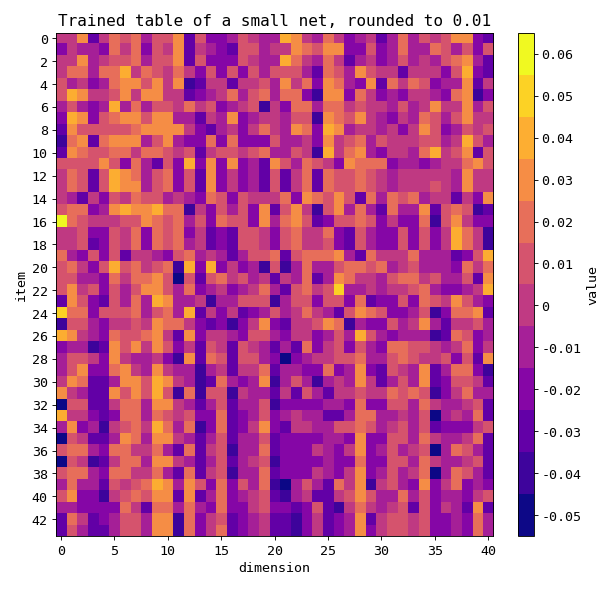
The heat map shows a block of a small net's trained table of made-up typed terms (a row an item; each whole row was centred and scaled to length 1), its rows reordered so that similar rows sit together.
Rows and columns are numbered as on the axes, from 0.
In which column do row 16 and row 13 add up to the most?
0
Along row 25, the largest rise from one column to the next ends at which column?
1
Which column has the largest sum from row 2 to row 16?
38
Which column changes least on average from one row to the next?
36
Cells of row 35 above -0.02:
27
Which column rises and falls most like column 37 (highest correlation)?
2
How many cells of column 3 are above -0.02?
19
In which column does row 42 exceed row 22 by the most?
28
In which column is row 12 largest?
5
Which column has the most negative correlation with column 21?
12
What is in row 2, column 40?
-0.03
